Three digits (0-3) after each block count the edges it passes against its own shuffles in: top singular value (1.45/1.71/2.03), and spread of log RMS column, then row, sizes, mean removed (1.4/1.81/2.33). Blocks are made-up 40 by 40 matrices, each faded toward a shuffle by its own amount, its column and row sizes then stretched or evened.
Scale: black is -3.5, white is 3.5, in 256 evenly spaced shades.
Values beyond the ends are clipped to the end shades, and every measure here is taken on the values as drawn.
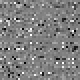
1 1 3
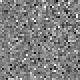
0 1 0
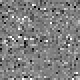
0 0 1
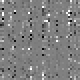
1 3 2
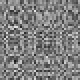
3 2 2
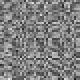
3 0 2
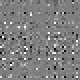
1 3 3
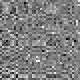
3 1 0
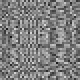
3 0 1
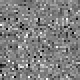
1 0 2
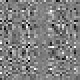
3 3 2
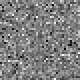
0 1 0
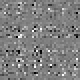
0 2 3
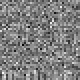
2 0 0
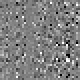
2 3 1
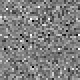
0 0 2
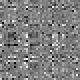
3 2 2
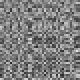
3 1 2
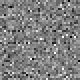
1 0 0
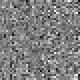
1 2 1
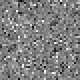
0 0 0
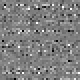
0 0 3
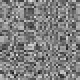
3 1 2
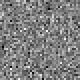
0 0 0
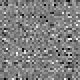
2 1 2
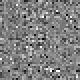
0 1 1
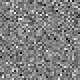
2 0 0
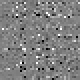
1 2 2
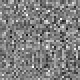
2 1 0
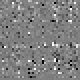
0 2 3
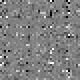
0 2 2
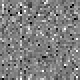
1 1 0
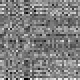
3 0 3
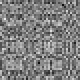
3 1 1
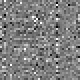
2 2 0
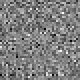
2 0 1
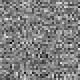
2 0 1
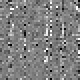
1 3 1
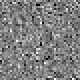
2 1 0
